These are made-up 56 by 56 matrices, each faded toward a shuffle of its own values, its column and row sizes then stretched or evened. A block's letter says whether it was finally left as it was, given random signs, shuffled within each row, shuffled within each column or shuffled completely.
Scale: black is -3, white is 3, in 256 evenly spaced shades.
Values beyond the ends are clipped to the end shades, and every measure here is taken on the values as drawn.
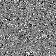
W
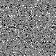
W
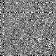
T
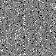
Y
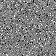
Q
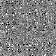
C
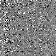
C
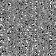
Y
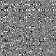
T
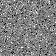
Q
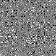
C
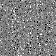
Y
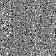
Y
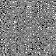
T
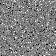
Q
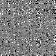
C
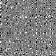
T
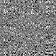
T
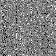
Y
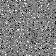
W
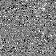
W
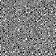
T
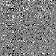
T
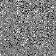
C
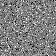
Q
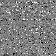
W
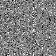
Y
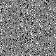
Y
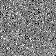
W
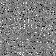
W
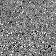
W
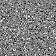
W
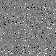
W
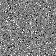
Q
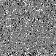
W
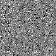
Y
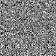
T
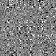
T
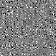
T
